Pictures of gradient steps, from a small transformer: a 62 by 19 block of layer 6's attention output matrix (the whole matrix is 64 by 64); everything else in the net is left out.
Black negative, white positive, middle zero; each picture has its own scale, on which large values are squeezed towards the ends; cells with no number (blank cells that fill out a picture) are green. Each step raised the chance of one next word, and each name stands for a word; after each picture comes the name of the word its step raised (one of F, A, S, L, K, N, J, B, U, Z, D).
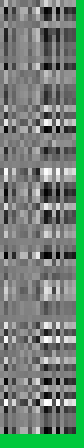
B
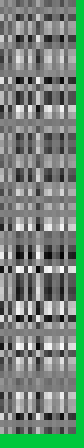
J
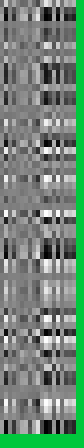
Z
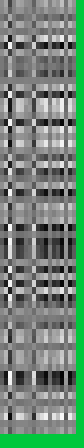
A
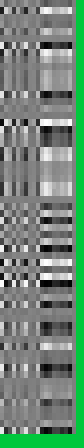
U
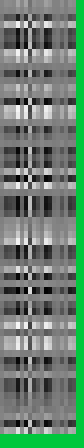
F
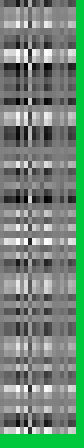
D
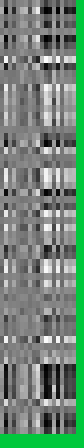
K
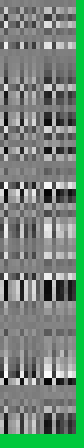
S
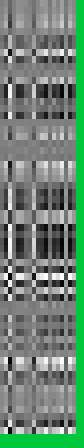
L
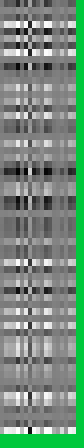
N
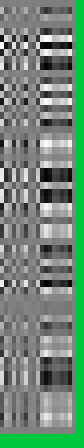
A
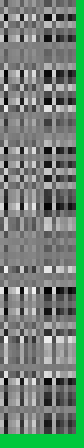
F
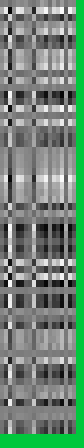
U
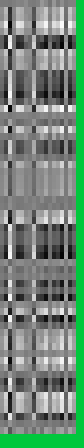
J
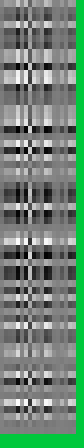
B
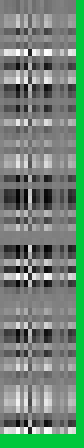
L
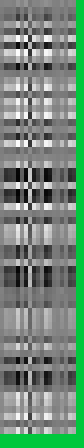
A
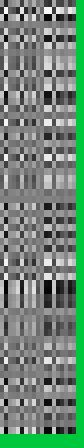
U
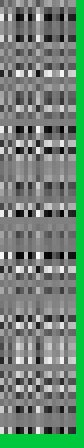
B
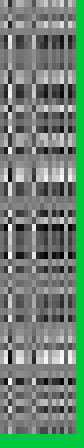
B
